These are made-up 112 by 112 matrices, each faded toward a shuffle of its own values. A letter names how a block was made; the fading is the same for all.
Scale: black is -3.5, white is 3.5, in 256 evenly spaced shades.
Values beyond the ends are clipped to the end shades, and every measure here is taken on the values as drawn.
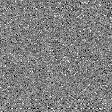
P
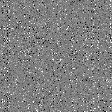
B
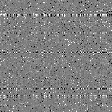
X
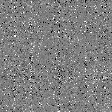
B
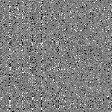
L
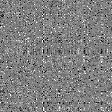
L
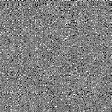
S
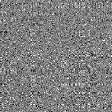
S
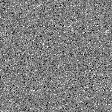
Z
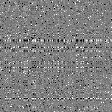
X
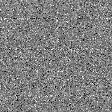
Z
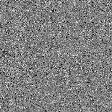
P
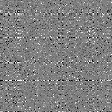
X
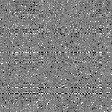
X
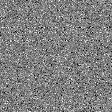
Z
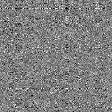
S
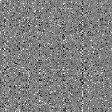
L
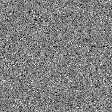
Z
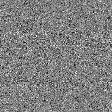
P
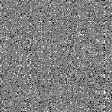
L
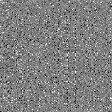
L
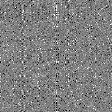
L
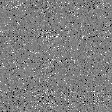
B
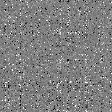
B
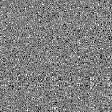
S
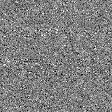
P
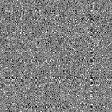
S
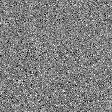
Z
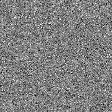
P
